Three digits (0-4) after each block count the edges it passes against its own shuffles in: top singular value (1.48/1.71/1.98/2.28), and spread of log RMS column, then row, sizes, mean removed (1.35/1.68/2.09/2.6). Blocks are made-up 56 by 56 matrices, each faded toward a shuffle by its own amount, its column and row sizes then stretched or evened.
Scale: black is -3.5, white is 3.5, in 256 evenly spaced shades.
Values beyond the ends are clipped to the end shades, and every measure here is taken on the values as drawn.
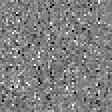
0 3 0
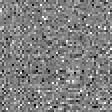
3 0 1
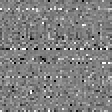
3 0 4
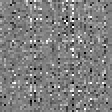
2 4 1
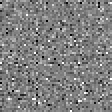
1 1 2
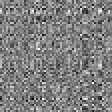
4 4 3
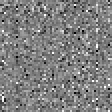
0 3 0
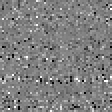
0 1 3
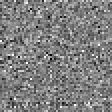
0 0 2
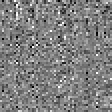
2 4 1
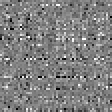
3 2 4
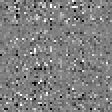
0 3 3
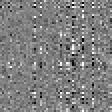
4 4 2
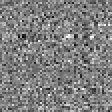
3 0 2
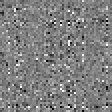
2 3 2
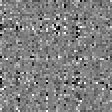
1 3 3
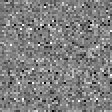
0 0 3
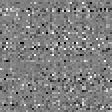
2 1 4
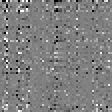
3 4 3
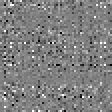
0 3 3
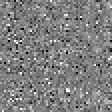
0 3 1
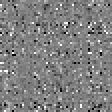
0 3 3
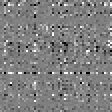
4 3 4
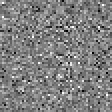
2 1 2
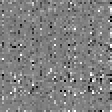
1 4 2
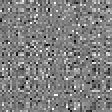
4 2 1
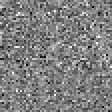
1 0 2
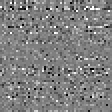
2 0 4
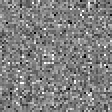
1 1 1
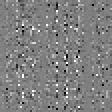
0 4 2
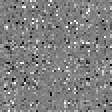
2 3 2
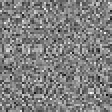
4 1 1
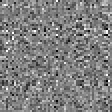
3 2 2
